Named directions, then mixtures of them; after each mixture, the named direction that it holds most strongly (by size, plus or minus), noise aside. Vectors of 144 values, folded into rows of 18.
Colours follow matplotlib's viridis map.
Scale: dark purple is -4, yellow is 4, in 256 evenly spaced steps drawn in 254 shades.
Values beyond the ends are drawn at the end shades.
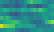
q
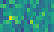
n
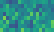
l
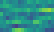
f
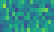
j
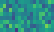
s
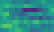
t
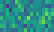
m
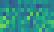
l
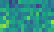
l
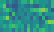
j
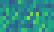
l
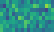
j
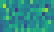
j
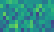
l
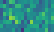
n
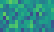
l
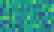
s
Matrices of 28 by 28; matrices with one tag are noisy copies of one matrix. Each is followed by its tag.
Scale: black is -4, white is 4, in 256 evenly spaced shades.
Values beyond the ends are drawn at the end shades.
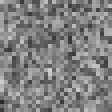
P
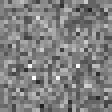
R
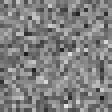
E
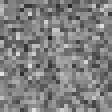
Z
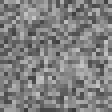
E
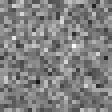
R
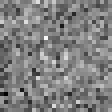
E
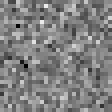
R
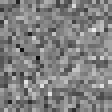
E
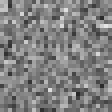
R
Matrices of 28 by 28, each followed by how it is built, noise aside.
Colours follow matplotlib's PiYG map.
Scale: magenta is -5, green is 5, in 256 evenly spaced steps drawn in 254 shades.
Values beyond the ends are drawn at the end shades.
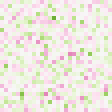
noise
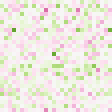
repeating columns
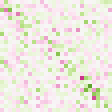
banded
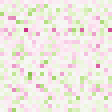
repeating columns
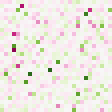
sparse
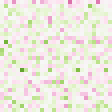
repeating columns
